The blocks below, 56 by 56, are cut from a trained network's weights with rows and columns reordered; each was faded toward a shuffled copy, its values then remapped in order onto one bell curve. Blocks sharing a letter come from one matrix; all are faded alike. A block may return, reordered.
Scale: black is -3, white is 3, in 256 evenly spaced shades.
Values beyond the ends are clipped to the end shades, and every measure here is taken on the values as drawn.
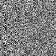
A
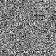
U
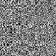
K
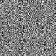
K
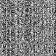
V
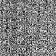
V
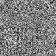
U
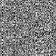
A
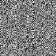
A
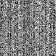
V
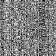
V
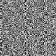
K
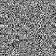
A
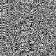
K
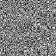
A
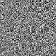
A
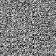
A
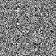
A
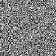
A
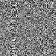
K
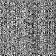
V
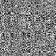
K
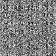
V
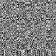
K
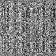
V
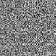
K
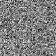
U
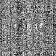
V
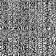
V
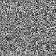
K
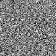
U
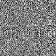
A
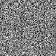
U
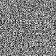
U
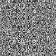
A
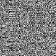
K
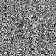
U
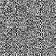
K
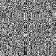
K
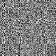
K
